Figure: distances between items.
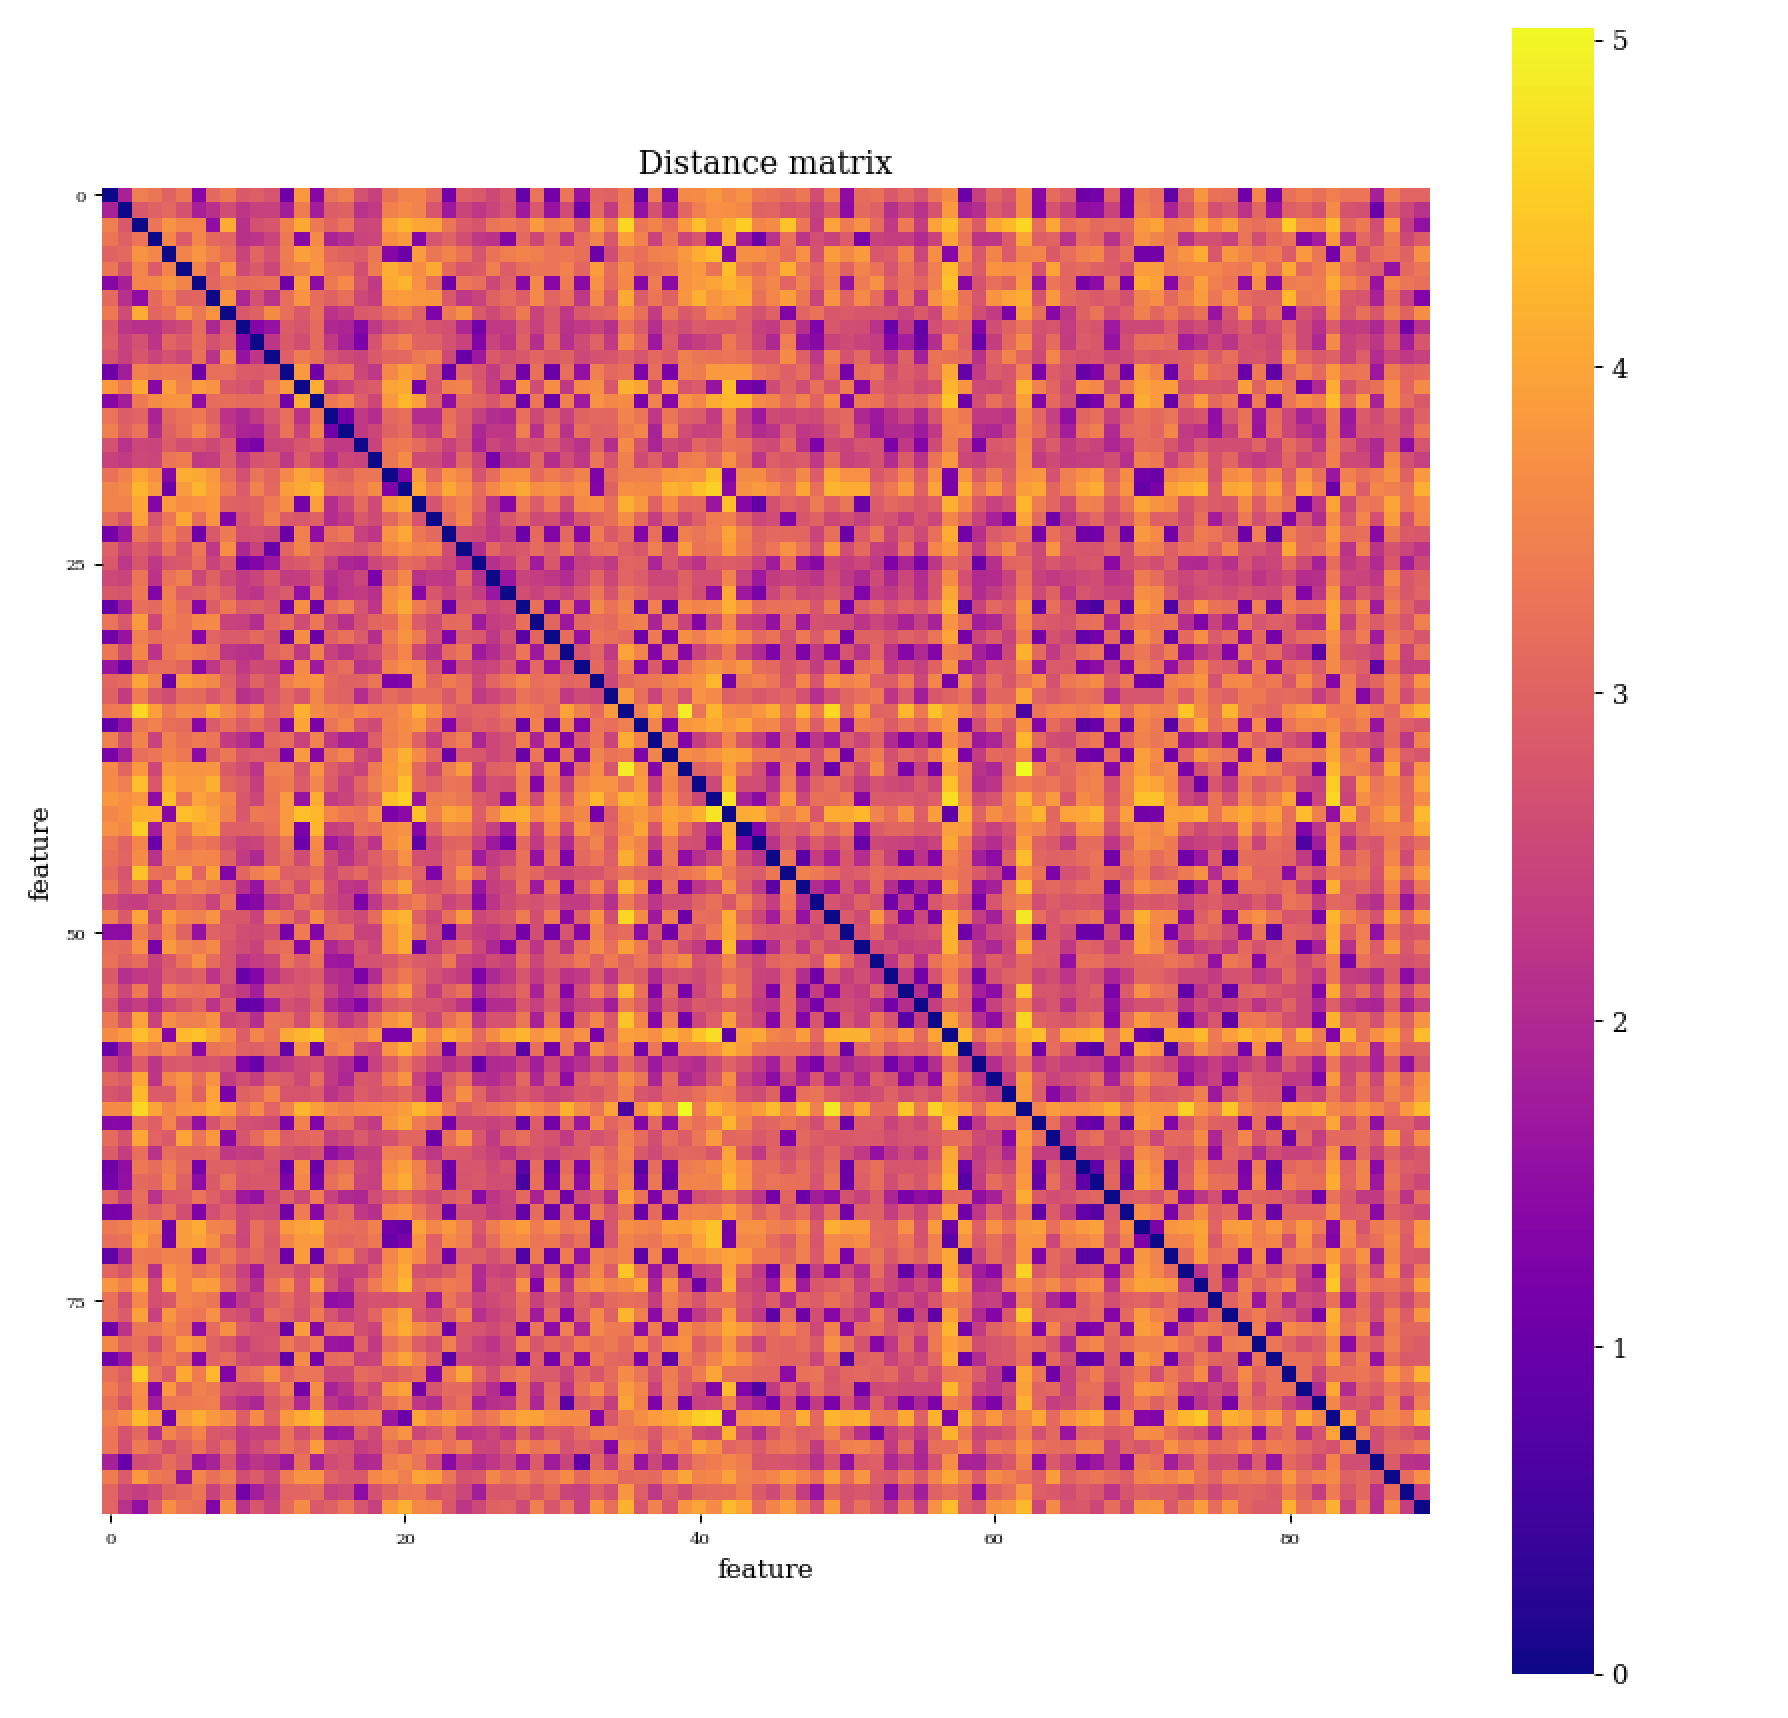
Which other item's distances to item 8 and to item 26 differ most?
18
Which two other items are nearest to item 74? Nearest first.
40, 29
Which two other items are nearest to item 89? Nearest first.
7, 2
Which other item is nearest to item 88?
9
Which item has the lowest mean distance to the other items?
59
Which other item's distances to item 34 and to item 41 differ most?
85
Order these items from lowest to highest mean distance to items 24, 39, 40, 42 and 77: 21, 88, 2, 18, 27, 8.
88, 27, 18, 8, 21, 2
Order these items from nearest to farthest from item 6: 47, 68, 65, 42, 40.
65, 68, 47, 40, 42
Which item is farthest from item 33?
41
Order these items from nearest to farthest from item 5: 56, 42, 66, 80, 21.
66, 56, 21, 80, 42
